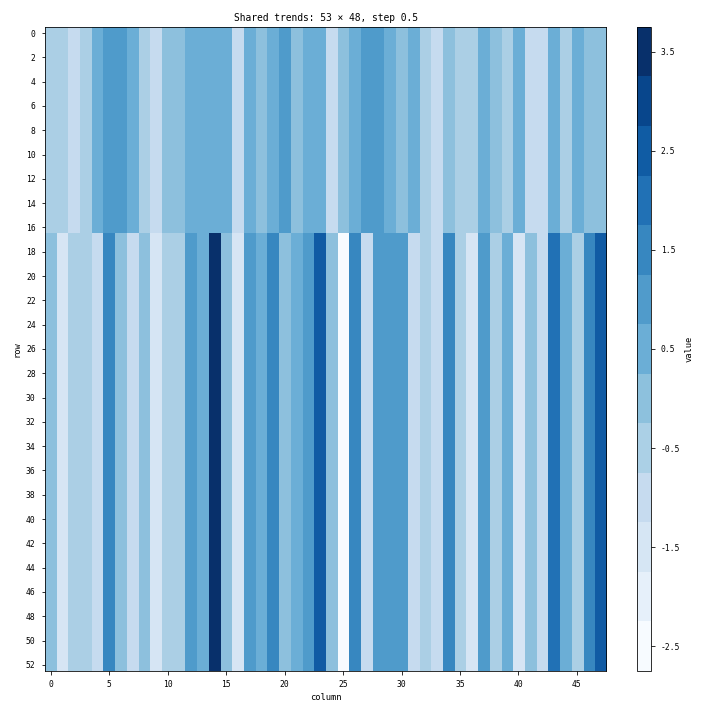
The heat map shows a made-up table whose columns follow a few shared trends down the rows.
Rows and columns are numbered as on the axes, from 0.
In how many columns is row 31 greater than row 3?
24
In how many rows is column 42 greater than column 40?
36
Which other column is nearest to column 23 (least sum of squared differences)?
47
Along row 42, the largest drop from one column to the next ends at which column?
15
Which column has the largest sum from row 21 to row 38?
14
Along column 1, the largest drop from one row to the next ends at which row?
17
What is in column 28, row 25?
1
